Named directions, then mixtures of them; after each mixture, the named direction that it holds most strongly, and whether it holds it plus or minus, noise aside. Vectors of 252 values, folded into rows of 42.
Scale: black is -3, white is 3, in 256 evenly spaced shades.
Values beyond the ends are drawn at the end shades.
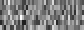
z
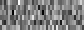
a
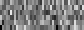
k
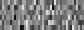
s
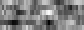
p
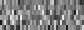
a, minus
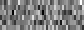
a, plus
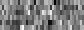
p, plus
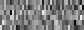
k, minus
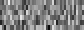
z, plus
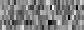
s, minus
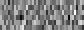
z, minus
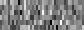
a, minus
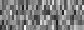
k, plus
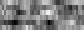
p, plus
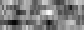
p, plus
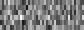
z, plus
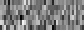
z, minus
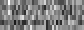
z, plus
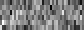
k, minus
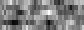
p, plus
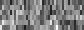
k, minus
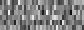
a, plus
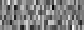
s, plus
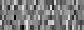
s, plus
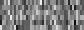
k, minus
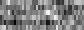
p, plus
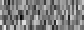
z, minus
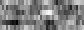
p, plus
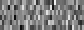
s, plus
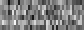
a, minus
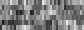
p, plus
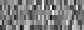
s, plus
